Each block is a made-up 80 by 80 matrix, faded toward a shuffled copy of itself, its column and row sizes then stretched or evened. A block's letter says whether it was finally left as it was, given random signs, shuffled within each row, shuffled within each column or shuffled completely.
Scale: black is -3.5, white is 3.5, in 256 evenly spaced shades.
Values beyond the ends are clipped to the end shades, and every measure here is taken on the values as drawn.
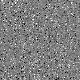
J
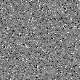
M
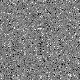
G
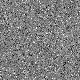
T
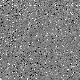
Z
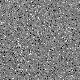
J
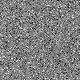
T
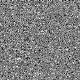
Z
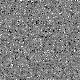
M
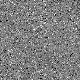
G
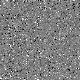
Z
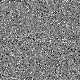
M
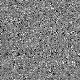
G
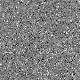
M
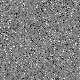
T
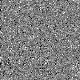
Z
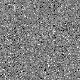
G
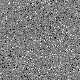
M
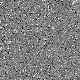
J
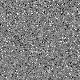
M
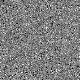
Z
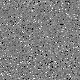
M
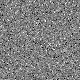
T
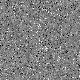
J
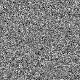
Z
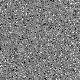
J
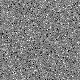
T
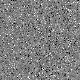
J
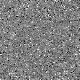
M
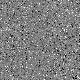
J
